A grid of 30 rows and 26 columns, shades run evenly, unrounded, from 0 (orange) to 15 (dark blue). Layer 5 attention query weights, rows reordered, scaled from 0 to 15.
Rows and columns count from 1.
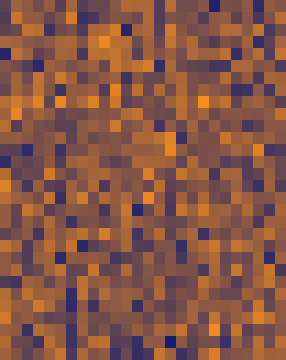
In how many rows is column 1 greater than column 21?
13
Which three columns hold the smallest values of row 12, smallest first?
16, 21, 15
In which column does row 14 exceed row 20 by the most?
10
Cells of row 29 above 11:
5
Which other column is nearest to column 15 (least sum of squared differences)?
8
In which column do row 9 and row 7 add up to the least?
6
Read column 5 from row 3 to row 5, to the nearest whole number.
12 7 9
